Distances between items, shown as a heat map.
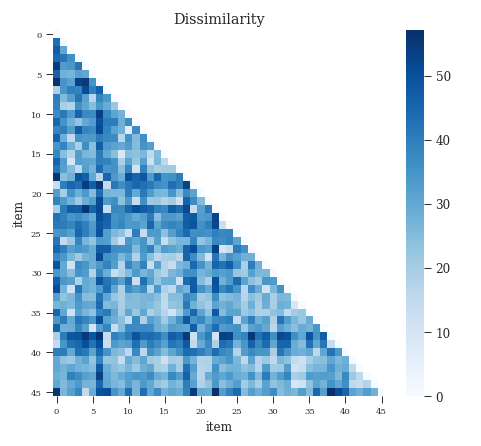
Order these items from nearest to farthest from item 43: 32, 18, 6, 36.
36, 32, 18, 6
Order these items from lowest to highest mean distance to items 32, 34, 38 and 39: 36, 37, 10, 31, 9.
9, 36, 10, 37, 31
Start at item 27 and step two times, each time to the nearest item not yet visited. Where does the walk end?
24
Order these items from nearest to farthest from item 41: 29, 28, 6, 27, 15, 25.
15, 28, 29, 25, 27, 6
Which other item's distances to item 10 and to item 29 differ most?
12
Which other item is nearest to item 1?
26
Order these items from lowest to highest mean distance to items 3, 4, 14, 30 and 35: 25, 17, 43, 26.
17, 26, 43, 25
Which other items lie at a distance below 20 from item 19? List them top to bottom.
0, 7, 22, 38, 39
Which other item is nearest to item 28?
21
